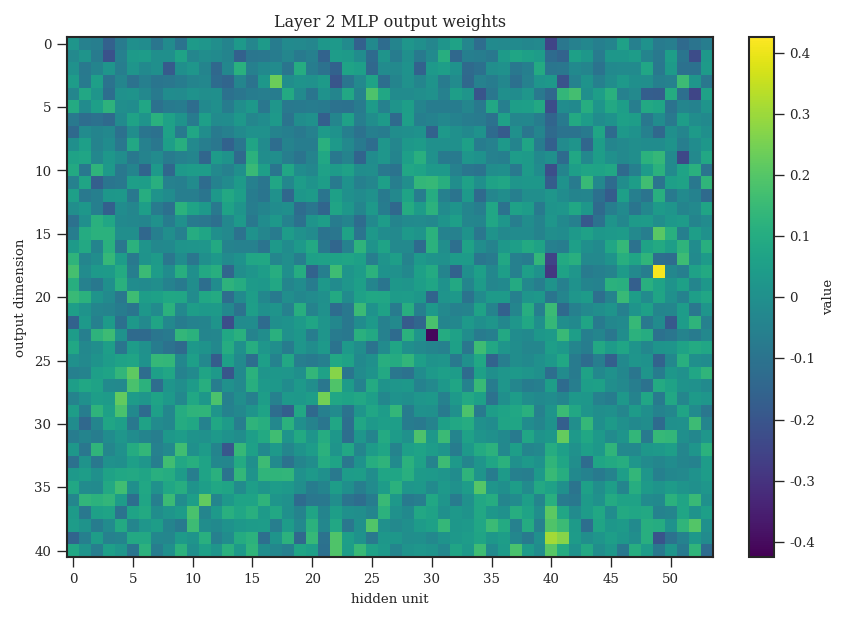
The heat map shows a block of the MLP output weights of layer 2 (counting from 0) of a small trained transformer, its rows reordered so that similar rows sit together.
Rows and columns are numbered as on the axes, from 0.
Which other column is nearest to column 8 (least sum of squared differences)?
26
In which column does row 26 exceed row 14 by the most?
22
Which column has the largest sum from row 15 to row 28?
3
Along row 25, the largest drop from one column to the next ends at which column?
35
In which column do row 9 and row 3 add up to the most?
17
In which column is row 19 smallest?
47
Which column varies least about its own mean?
39
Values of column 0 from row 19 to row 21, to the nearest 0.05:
0.1 0.15 0.05
